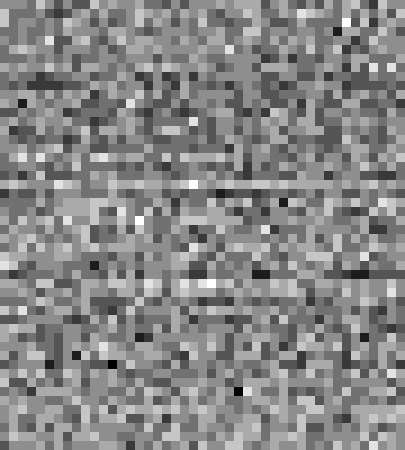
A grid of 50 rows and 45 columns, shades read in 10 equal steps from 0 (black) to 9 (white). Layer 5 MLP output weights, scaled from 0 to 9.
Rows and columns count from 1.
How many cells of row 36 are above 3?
31
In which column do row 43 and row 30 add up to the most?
1
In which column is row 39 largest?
12
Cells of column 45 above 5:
13
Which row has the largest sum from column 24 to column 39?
21
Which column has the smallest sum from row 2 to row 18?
11
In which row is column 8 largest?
25
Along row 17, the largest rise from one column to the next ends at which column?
27
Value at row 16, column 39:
7
